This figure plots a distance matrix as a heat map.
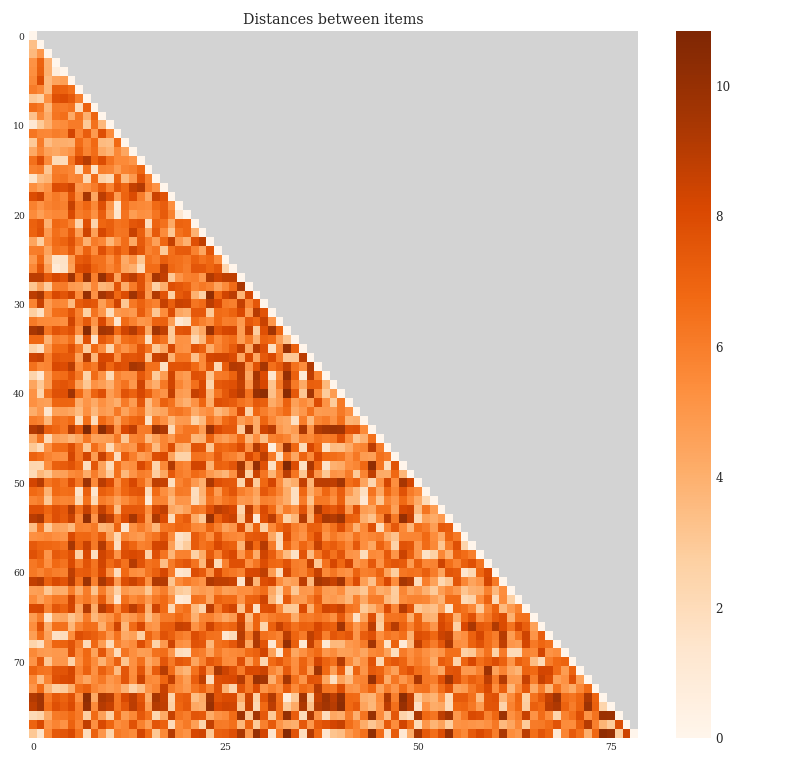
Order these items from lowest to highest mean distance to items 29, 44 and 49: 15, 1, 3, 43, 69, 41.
43, 15, 69, 3, 41, 1
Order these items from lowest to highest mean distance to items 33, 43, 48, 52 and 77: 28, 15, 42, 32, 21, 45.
15, 21, 45, 42, 32, 28
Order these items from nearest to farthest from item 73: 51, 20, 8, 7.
20, 8, 51, 7
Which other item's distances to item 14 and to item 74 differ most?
33
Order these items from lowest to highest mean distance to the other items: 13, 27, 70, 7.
70, 13, 7, 27
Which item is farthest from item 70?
40
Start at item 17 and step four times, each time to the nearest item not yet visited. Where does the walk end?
22
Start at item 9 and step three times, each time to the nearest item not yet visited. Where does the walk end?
10
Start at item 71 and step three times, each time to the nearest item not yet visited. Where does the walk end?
72
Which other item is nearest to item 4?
3
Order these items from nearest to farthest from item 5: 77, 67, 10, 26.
26, 67, 10, 77
